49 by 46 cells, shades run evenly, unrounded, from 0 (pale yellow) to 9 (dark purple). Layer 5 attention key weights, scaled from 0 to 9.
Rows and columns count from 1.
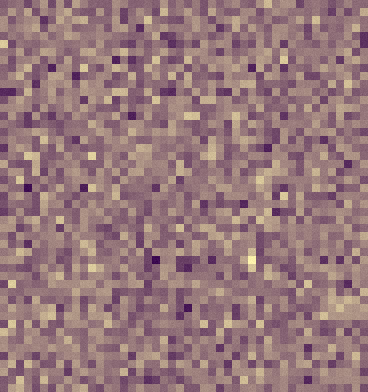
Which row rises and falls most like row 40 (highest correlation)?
39
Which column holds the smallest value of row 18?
6
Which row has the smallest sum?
7
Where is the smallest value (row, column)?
33, 32
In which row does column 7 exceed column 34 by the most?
1
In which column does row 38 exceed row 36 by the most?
2
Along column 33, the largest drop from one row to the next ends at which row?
41
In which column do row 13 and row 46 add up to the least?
26
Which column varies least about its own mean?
37
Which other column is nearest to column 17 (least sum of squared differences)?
22
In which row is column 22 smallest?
10
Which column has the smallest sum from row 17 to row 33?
12
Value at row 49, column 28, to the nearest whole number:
7
